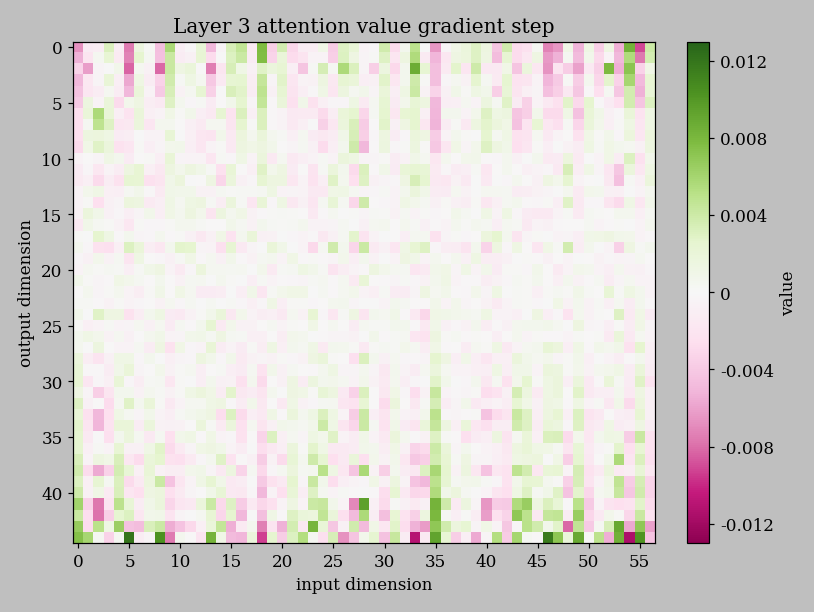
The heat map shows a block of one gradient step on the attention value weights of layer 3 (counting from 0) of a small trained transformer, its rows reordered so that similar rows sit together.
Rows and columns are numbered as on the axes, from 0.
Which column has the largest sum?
35
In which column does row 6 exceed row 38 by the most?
2
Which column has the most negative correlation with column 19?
38
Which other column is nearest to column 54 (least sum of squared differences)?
9
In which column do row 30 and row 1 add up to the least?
5
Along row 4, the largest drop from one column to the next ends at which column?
55
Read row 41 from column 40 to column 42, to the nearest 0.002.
-0.006 -0.004 -0.004
